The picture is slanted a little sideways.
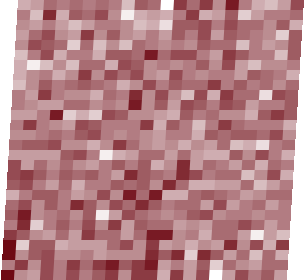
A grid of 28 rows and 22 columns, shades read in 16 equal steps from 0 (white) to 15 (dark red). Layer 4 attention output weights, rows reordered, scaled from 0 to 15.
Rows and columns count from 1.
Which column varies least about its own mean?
19
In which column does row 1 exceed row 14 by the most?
15
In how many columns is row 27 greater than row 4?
12
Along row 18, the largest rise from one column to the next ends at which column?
10
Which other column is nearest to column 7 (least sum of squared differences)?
5
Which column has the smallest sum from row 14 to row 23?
8
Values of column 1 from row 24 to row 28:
12 15 15 8 15
